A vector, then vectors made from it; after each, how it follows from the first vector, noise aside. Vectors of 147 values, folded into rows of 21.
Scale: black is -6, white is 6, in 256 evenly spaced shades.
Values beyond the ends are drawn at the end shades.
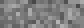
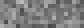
reversed.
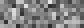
reversed, scaled up.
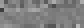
wrapped around, partly zeroed.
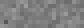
reversed, shrunk.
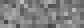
reversed.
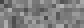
wrapped around, negated.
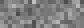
sign-scrambled.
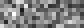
reversed, scaled up.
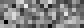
reversed, scaled up.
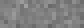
reversed, shrunk.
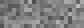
sign-scrambled.
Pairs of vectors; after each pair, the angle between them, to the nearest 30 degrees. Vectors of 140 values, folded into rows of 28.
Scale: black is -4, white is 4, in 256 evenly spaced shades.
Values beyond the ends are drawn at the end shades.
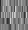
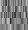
150 degrees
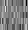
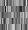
150 degrees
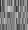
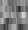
90 degrees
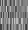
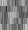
120 degrees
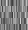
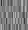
60 degrees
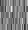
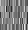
150 degrees
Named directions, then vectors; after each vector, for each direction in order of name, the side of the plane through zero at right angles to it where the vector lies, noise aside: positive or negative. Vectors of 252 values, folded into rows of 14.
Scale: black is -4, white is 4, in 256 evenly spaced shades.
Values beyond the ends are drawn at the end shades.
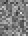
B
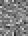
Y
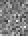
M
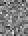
positive, positive, positive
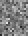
positive, negative, negative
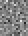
negative, negative, positive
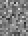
negative, negative, positive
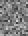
negative, positive, negative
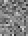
negative, positive, positive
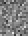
positive, positive, positive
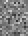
negative, negative, positive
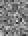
negative, positive, negative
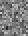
positive, negative, positive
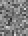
negative, negative, negative
